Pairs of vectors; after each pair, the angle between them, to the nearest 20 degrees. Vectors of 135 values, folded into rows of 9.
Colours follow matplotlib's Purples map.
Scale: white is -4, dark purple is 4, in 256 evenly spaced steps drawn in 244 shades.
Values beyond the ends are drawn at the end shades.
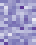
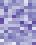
120 degrees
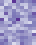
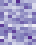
100 degrees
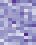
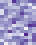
40 degrees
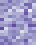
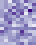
140 degrees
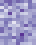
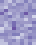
120 degrees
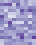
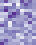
140 degrees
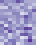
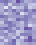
40 degrees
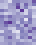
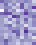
120 degrees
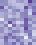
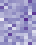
40 degrees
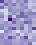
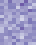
80 degrees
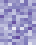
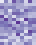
100 degrees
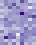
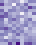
140 degrees
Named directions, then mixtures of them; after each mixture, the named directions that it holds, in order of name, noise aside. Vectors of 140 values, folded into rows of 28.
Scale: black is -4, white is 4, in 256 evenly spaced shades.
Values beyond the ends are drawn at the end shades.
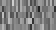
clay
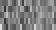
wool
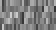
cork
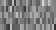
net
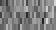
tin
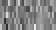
wool.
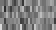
wool.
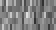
cork, net, tin.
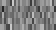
clay, net.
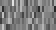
clay, cork.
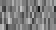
clay, cork, wool.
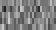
clay, cork, wool.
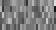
clay, cork, tin.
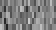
clay, wool.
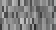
clay, wool.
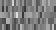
cork, net.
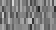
clay.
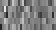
wool.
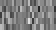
clay, wool.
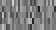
clay.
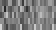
wool.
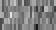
cork, wool.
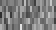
clay, tin, wool.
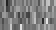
net, tin.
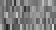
net, wool.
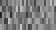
clay, tin, wool.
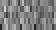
wool.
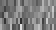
net, tin, wool.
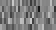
clay.
